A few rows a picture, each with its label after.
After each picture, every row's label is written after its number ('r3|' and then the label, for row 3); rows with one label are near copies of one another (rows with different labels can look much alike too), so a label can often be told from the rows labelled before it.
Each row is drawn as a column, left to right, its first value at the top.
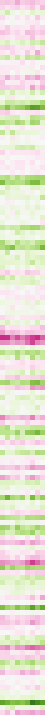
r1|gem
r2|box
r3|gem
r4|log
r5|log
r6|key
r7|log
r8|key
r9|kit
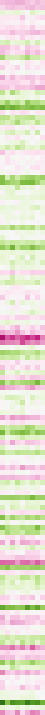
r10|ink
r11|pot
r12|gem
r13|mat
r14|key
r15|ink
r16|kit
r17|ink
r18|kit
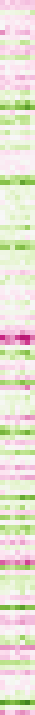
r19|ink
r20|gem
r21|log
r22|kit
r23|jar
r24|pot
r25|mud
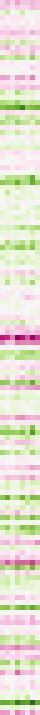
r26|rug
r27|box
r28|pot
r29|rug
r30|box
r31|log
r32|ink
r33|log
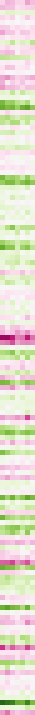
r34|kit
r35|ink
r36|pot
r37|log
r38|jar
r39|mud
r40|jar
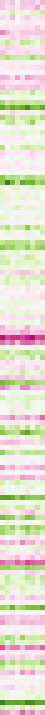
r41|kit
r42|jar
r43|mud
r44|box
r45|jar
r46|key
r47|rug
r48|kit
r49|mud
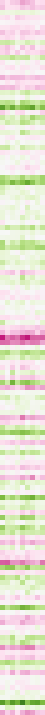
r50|box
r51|pot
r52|jar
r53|key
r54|gem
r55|jar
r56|jar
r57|kit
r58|pot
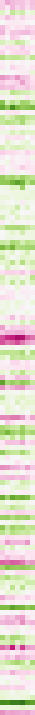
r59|kit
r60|key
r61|mud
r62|jar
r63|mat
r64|kit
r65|gem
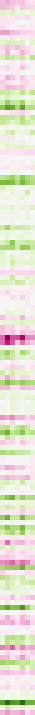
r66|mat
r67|ink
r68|mud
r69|ink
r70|ink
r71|gem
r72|rug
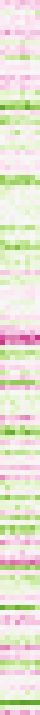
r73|log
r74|mat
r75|key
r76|gem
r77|ink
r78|key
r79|key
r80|rug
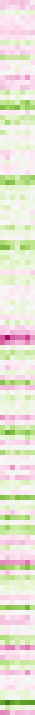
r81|kit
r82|rug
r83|key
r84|box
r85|kit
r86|key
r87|kit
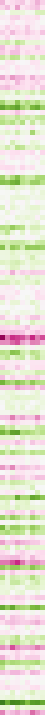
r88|ink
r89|log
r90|key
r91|pot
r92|log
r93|kit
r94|rug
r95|mud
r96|kit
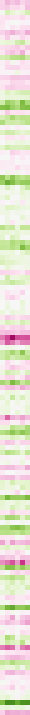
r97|log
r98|mud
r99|ink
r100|ink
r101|pot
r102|mat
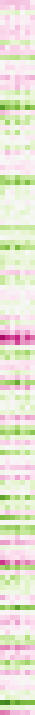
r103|box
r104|rug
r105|ink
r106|gem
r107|log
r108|jar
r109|key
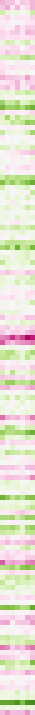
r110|mud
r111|kit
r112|ink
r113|kit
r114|rug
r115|rug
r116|gem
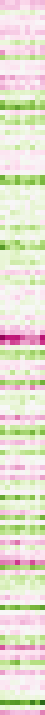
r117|kit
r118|rug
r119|log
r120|log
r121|key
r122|mat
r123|pot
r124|ink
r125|ink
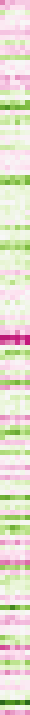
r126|mud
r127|jar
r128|ink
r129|key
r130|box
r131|kit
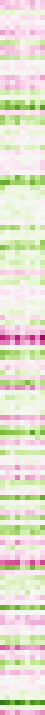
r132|mat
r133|pot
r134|pot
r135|log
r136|kit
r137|jar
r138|pot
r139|mat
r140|box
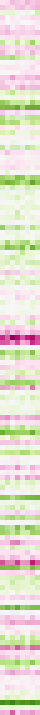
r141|pot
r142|gem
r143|rug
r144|log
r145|kit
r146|box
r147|pot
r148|mud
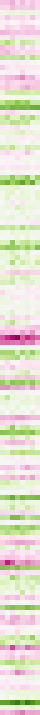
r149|pot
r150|pot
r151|box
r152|rug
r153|jar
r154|kit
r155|jar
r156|kit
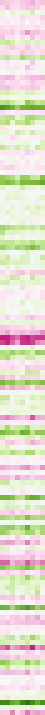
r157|log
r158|log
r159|jar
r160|gem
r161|key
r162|ink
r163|mud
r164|jar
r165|key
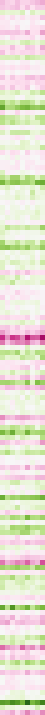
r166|mud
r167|mat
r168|ink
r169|gem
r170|mud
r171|ink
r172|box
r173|jar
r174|mat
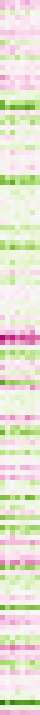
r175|ink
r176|jar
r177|gem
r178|box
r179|key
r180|mud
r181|log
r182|ink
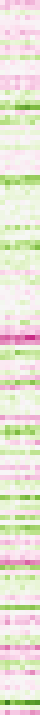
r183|log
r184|mat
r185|log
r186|key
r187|box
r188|box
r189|ink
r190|kit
